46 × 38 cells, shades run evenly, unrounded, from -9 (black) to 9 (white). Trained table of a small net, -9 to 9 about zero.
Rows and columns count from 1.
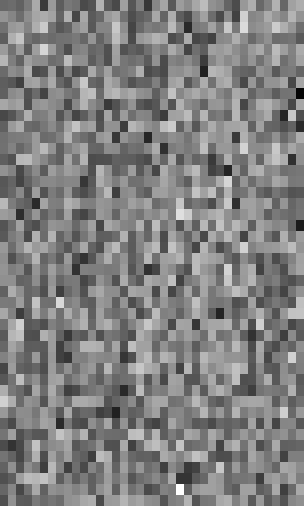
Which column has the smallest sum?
8
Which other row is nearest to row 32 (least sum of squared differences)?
27
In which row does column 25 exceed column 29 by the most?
16
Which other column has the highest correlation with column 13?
21
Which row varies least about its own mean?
6
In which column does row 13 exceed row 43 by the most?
9
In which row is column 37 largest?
33
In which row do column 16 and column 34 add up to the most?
11
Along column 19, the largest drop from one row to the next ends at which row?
25
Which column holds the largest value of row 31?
3
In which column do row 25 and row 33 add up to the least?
17
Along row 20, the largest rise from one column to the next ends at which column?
23
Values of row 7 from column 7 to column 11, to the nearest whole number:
2 -4 0 -4 -3
